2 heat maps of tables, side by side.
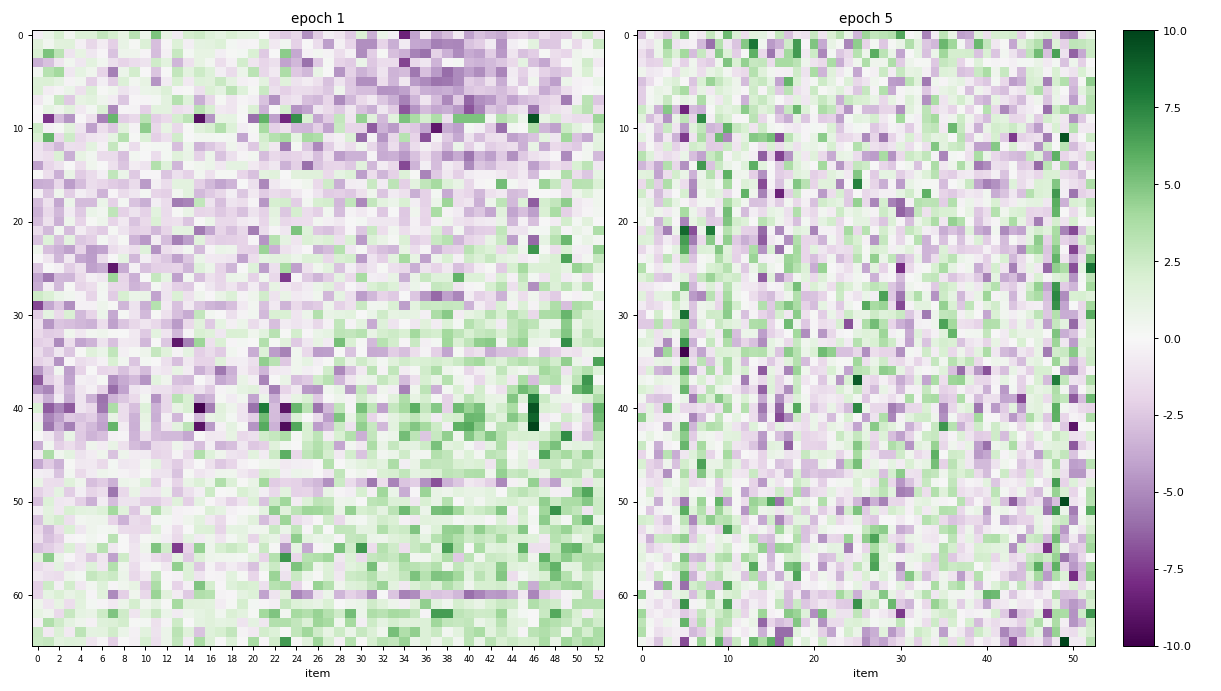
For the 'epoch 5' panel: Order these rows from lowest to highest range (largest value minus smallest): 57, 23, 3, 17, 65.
3, 57, 23, 17, 65
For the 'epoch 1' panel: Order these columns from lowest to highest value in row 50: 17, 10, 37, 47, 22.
10, 17, 37, 22, 47
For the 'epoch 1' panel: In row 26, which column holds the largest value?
39
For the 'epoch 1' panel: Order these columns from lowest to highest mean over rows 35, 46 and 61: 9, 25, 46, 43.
9, 25, 46, 43
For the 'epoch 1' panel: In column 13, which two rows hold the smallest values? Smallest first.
33, 55
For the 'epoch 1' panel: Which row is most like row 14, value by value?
3
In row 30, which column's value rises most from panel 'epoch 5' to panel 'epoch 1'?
49
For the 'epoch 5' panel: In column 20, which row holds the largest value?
1
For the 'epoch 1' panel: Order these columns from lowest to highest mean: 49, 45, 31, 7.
7, 31, 45, 49
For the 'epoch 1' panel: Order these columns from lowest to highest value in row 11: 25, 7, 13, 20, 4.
4, 20, 7, 13, 25
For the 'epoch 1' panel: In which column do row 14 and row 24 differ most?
34
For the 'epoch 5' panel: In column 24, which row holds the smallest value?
31
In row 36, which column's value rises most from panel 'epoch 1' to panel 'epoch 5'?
28
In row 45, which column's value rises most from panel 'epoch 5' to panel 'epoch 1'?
23
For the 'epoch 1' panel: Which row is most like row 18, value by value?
22
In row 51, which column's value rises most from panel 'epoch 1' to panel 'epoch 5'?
9
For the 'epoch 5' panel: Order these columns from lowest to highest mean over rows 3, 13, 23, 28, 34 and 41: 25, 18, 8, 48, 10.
25, 8, 10, 18, 48
